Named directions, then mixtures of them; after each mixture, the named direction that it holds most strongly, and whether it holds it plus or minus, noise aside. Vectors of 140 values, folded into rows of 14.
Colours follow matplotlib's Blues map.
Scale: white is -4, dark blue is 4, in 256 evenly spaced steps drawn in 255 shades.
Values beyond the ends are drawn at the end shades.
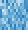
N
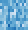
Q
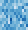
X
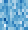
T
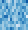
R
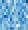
R, plus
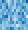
R, plus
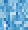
T, plus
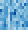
Q, minus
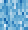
T, plus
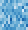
X, plus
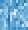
Q, plus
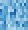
Q, minus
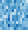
R, minus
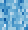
T, plus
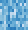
Q, plus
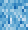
X, minus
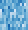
Q, plus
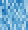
N, minus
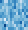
T, minus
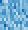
T, minus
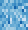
X, minus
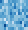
T, minus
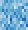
X, plus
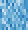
N, plus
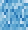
X, plus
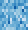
X, minus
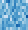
R, minus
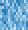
N, minus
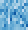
X, plus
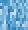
Q, plus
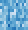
Q, plus
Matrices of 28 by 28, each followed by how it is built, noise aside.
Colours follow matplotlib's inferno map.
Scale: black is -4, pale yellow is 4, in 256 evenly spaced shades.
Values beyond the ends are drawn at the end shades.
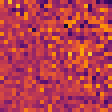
upper triangular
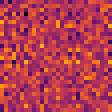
low rank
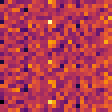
repeating rows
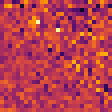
upper triangular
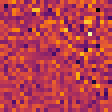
upper triangular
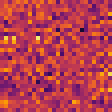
low rank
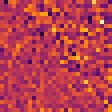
upper triangular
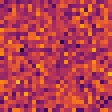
noise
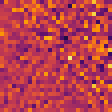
upper triangular
